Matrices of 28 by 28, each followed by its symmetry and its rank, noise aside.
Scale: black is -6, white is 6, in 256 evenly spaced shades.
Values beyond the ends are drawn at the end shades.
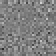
no symmetry, rank five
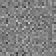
no symmetry, rank five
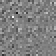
antisymmetric, rank six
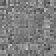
symmetric, rank five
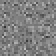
antisymmetric, rank four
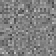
antisymmetric, rank six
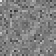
symmetric, rank five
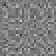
symmetric, rank four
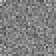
symmetric, rank five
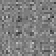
no symmetry, rank five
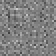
antisymmetric, rank six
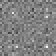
symmetric, rank four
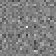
no symmetry, rank four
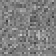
no symmetry, rank six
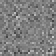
symmetric, rank five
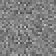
no symmetry, rank five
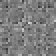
symmetric, rank five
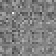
symmetric, rank four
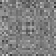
antisymmetric, rank four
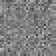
antisymmetric, rank four
